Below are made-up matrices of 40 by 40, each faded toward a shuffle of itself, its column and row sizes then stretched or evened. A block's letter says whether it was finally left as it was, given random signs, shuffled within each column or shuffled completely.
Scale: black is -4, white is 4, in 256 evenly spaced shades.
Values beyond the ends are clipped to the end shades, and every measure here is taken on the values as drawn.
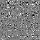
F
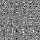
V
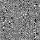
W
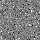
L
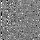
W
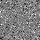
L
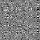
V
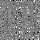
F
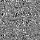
F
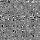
F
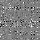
F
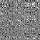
V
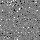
L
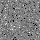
L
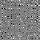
V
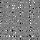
F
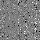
W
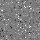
W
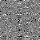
V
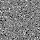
L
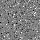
L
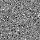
L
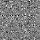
F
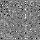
F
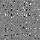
F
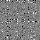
F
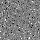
L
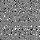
F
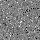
L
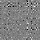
V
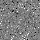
L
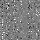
W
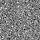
L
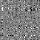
V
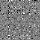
F
